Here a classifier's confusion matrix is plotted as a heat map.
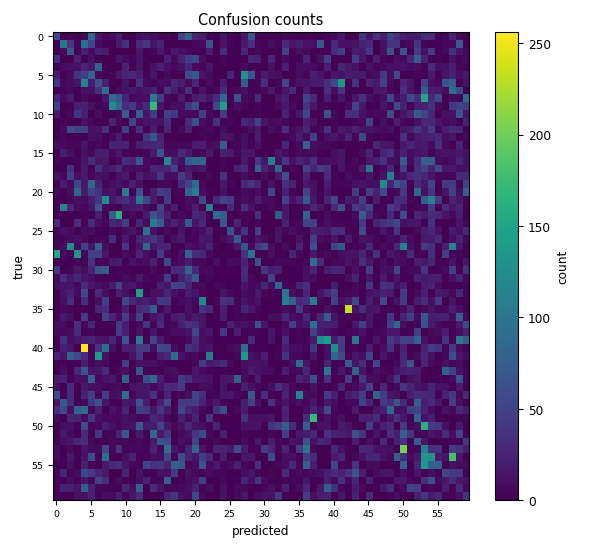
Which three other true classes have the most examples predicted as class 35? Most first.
46, 42, 53
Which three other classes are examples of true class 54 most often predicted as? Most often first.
57, 53, 7
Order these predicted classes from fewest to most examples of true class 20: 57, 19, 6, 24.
24, 6, 57, 19
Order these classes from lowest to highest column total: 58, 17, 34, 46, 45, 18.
34, 46, 17, 18, 45, 58
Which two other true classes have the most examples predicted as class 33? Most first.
34, 50
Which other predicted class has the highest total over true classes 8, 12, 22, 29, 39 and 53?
50
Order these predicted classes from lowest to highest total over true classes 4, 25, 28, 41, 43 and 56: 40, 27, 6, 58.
58, 40, 27, 6
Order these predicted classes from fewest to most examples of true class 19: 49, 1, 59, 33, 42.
42, 1, 33, 59, 49
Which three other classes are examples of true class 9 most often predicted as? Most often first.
14, 24, 8
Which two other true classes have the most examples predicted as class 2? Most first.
27, 41
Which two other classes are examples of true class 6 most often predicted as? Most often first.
41, 4
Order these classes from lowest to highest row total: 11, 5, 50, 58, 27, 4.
4, 11, 58, 5, 50, 27
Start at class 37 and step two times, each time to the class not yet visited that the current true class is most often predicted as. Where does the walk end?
52
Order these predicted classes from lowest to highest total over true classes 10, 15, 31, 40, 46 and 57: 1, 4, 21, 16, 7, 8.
8, 1, 21, 7, 16, 4
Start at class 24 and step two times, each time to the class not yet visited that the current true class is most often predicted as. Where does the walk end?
36
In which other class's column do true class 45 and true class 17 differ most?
29
